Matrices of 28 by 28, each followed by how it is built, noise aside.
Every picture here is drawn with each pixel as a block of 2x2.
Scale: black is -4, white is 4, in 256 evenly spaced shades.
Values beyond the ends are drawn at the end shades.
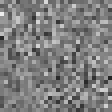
block diagonal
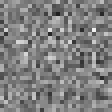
low rank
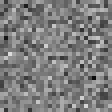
repeating rows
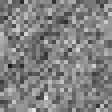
Hankel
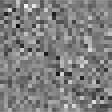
block diagonal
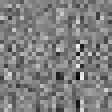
low rank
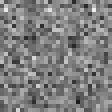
repeating columns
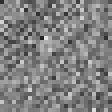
Hankel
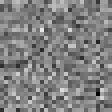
low rank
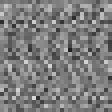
repeating columns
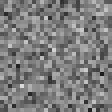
noise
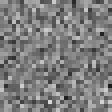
repeating columns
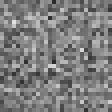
blocks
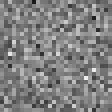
noise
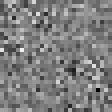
block diagonal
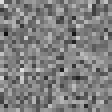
low rank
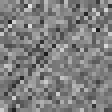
Hankel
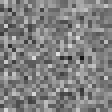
repeating rows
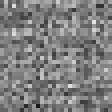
blocks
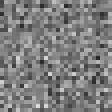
blocks
